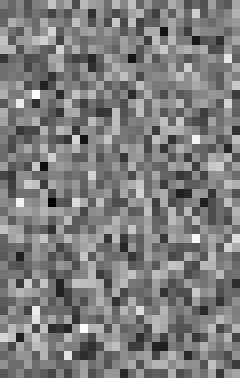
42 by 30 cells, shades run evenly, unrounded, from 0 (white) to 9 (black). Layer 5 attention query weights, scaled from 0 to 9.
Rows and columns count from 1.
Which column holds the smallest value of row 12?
3
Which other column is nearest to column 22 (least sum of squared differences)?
9
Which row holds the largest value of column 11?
16
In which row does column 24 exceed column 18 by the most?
22
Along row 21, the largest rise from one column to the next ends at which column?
6
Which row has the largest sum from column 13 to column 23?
39
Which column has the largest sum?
7
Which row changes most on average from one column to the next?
23
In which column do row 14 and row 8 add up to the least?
15
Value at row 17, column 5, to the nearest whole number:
5
